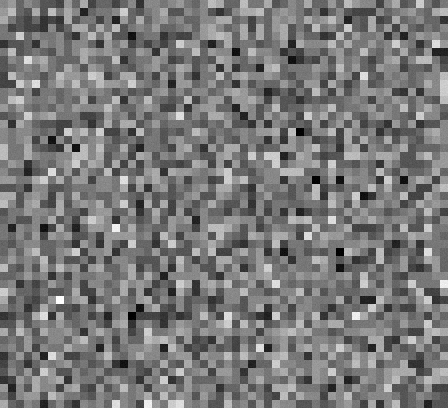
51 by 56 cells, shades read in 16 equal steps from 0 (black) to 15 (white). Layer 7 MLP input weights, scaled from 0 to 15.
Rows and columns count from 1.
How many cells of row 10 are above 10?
7
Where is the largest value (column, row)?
8, 38
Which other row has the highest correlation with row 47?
6
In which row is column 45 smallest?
33
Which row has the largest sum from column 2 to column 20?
11
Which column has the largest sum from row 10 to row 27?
13
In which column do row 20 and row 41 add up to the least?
17
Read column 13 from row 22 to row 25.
6 8 8 6
